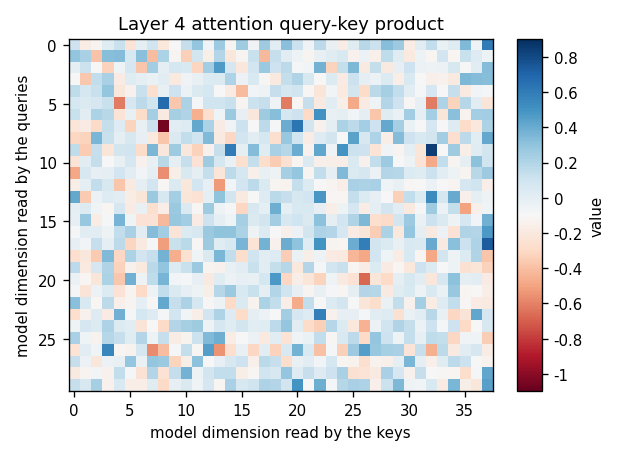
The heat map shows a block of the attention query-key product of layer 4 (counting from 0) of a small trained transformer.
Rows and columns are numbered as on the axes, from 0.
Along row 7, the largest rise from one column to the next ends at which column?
9
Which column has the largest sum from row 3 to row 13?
20
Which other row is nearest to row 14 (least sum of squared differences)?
4
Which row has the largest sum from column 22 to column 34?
17
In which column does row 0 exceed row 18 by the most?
37
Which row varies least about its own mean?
21
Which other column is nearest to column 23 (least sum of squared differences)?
31
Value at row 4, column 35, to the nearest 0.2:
-0.2
